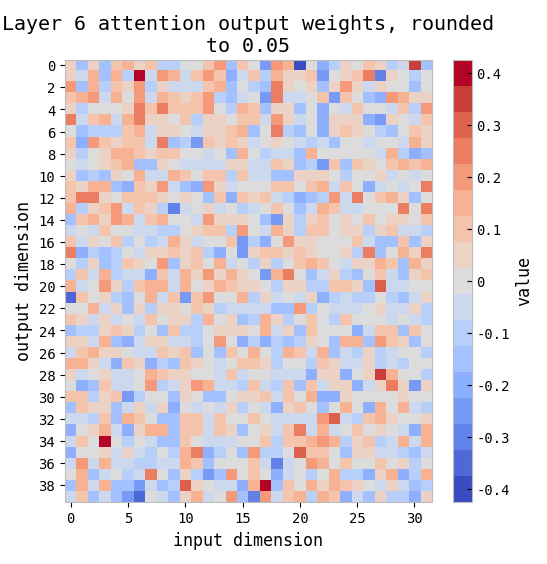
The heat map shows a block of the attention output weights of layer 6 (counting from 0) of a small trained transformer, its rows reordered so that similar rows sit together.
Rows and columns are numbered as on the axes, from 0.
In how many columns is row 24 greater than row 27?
14
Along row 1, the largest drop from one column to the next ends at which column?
27
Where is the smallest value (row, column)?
0, 20
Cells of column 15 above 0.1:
5
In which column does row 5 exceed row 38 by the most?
6
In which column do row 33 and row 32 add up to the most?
22
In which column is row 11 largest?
31
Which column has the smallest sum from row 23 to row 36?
18
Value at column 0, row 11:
0.1
